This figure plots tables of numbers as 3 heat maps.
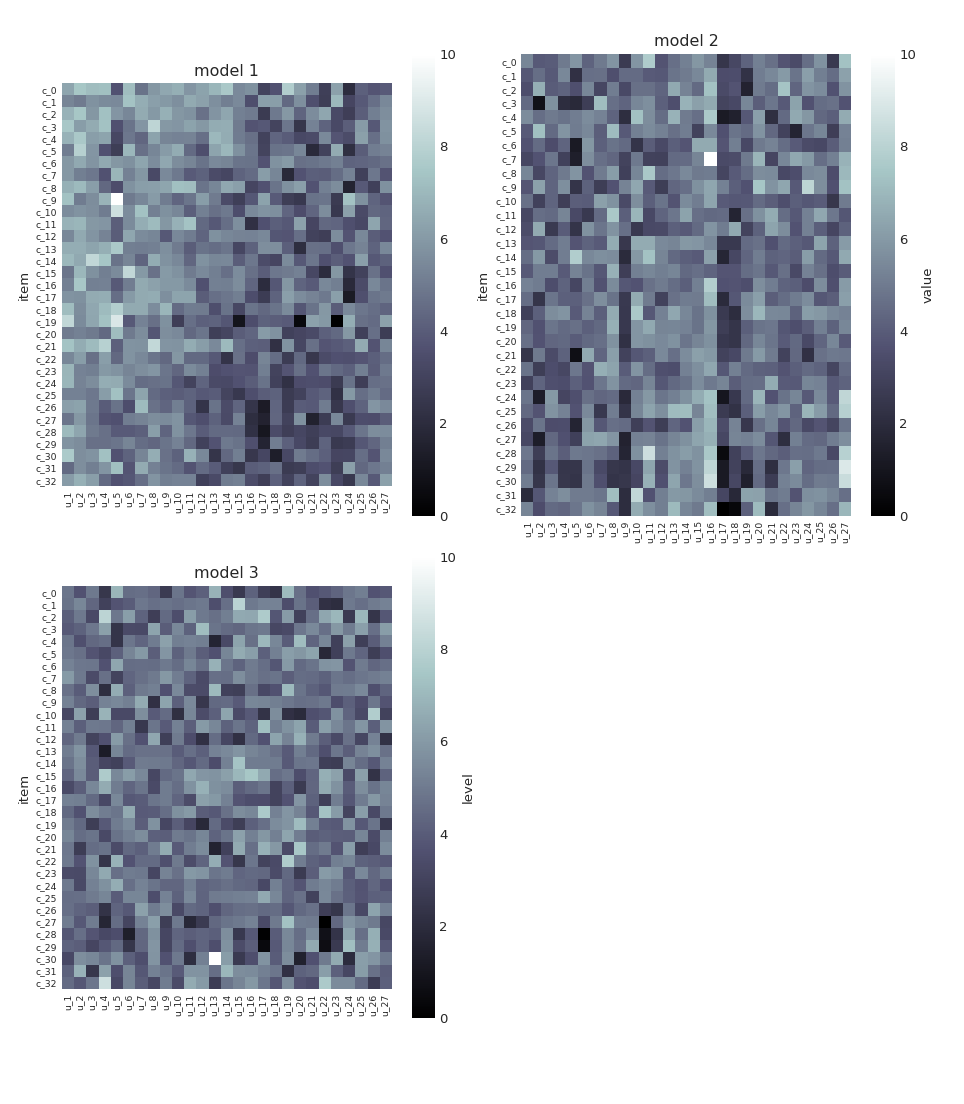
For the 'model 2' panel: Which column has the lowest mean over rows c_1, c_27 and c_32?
u_17
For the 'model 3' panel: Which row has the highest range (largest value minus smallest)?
c_30
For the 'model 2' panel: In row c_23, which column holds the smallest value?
u_1
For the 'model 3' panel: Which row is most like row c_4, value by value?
c_21
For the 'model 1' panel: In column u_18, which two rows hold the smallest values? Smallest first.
c_30, c_21
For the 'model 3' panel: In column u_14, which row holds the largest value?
c_31
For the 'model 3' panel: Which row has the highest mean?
c_15
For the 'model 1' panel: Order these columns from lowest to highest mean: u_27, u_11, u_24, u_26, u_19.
u_24, u_19, u_26, u_27, u_11
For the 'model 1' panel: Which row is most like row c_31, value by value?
c_25
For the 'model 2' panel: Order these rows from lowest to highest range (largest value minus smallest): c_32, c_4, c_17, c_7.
c_17, c_4, c_32, c_7
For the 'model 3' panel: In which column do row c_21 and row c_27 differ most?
u_22
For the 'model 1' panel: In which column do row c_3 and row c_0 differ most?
u_20
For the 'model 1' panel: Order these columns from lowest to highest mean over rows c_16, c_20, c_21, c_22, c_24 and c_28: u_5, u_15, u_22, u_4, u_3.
u_22, u_15, u_5, u_3, u_4
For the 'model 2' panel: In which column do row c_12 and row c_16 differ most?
u_18
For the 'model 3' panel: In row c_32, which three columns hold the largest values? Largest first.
u_4, u_22, u_11
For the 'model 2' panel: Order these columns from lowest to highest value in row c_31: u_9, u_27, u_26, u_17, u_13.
u_9, u_17, u_27, u_26, u_13
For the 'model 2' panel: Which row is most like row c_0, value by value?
c_8
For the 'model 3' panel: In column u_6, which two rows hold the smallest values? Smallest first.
c_28, c_29
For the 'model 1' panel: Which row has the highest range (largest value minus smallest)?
c_19
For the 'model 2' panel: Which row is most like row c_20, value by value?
c_19
